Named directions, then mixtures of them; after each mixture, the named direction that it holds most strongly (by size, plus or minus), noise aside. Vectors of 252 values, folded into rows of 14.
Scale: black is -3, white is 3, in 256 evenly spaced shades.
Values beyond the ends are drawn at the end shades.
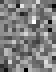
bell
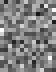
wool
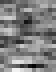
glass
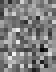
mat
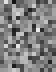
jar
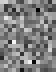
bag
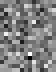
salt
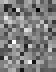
bag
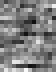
glass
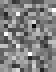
salt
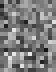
mat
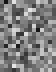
jar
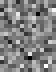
salt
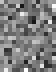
bell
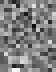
jar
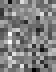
mat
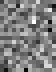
bell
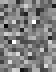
salt
